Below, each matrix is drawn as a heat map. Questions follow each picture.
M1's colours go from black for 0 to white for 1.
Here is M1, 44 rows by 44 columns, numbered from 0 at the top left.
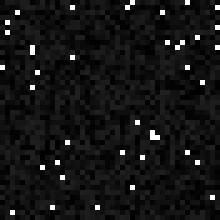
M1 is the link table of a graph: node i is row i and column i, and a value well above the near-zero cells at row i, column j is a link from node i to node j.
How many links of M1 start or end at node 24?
2
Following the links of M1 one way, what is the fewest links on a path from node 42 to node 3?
2
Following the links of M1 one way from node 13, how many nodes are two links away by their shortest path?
1
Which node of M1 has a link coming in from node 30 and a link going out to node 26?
node 37
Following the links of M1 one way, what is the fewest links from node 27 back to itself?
3
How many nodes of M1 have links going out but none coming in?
6
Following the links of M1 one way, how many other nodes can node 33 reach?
2
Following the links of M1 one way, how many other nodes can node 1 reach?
10
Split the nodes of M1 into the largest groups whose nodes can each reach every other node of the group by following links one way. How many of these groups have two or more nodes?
3
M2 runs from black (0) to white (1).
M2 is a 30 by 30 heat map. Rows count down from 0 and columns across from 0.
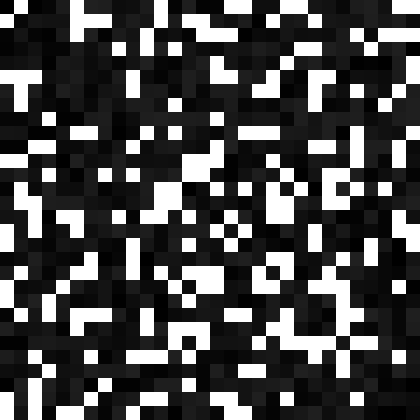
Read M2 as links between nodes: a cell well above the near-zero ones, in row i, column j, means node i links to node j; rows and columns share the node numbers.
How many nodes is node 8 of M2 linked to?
2
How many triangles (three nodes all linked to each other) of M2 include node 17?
5
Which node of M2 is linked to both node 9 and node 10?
node 25
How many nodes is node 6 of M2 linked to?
7
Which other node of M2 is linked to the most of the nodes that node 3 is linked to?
node 24
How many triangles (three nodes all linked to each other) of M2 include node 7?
1
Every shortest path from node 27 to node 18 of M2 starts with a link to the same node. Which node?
node 13
